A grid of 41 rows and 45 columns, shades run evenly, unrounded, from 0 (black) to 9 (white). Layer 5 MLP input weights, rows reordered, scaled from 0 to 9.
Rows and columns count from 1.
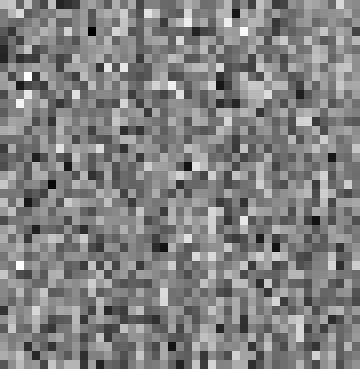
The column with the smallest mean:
35
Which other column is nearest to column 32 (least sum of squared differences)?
36
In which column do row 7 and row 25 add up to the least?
1
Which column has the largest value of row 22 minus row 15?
41
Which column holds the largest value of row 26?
27
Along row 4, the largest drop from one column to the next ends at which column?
12
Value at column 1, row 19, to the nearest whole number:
3
